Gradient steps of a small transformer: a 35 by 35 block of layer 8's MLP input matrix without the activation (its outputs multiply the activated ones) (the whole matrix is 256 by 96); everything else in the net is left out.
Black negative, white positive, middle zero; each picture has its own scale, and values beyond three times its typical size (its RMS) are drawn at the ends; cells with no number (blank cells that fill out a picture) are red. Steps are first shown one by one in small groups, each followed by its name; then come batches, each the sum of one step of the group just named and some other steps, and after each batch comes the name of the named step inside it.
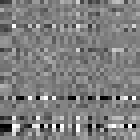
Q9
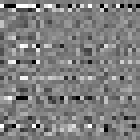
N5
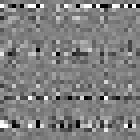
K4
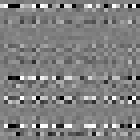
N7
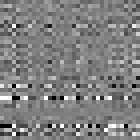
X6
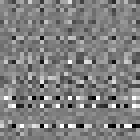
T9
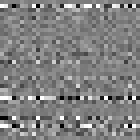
K4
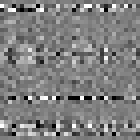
K4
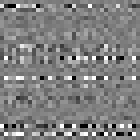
N5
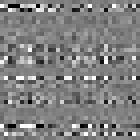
N7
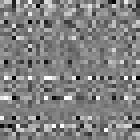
X6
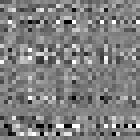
Q9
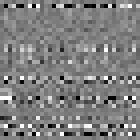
T9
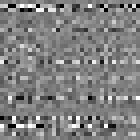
N5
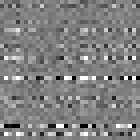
T9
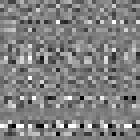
T9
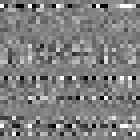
K4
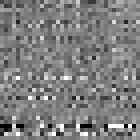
Q9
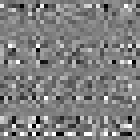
K4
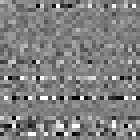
N5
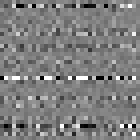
Q9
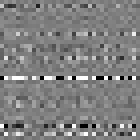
N5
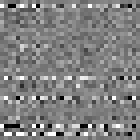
N5
